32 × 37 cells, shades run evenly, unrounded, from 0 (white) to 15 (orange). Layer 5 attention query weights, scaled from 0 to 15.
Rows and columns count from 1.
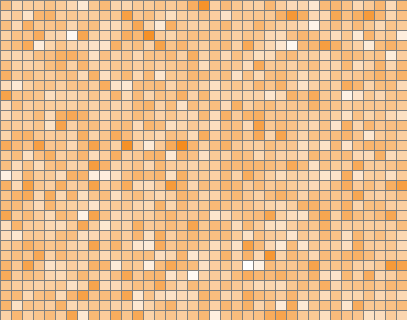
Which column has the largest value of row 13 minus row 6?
24
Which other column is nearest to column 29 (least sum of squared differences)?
2
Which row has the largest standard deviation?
27
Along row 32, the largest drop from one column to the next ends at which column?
8
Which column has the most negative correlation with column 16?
14
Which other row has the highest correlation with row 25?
31
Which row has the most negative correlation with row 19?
16
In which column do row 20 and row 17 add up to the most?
33
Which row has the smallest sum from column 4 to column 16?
21
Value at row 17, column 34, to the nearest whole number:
7
